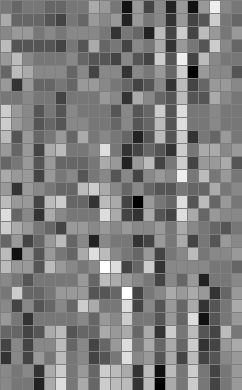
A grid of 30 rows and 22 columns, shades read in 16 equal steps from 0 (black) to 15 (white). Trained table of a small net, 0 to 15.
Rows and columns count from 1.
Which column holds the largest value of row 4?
20
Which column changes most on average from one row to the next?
2
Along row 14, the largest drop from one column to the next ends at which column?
18
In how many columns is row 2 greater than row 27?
10
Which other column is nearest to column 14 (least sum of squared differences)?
11
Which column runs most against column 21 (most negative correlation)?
7
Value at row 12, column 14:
6
